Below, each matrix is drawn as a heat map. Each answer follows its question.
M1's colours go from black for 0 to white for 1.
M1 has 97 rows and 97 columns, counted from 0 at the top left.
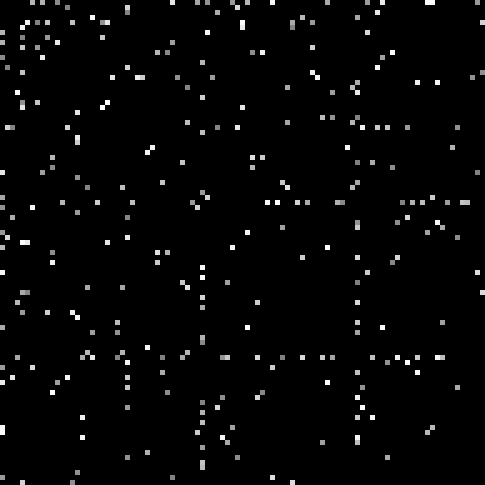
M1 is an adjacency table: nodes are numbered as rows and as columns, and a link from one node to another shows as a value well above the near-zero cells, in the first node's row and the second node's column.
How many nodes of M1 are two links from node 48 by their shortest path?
7
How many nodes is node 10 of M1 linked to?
5
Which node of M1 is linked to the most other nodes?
node 71
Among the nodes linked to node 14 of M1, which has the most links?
node 4
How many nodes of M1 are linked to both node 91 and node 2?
1
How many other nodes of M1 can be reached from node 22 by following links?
7
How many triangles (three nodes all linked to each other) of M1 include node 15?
0
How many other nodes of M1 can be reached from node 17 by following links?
4
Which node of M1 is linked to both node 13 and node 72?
node 25
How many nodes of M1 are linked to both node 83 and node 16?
1
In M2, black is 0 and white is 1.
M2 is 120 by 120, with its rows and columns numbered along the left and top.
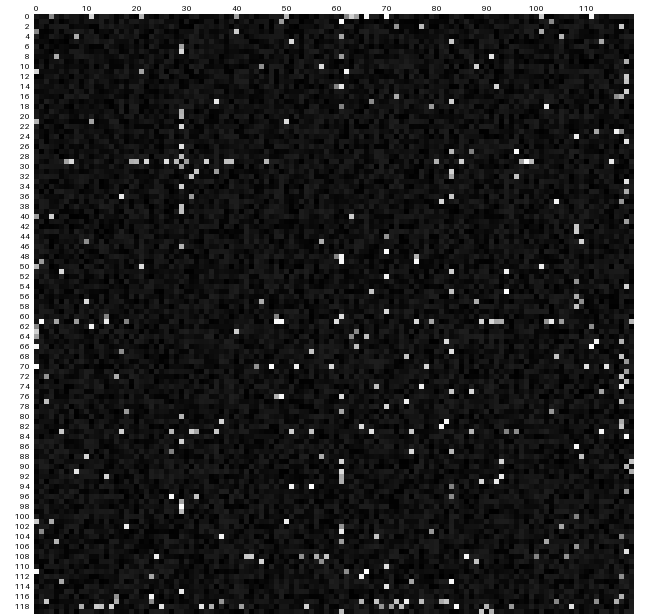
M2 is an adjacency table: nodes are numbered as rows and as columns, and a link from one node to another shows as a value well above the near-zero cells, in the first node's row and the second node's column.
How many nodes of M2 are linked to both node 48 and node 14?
2
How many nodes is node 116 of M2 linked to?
3
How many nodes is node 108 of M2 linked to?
9
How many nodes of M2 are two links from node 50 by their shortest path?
9
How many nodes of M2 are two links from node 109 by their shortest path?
1
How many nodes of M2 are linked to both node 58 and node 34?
0
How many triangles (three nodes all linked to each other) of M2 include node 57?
4
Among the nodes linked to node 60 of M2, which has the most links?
node 61
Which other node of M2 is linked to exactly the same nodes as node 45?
node 88
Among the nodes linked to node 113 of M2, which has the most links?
node 83
